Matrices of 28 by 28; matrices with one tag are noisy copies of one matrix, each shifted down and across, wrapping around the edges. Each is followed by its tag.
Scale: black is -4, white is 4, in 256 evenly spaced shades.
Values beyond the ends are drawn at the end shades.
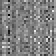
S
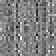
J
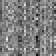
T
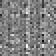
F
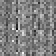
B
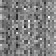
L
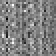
B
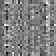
F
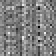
F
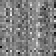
L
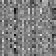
T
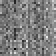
L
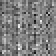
F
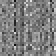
J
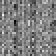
T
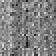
L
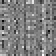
F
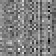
S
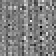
F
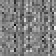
J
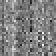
L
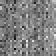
L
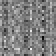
T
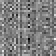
S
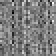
J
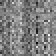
L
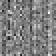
F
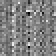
F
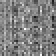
T
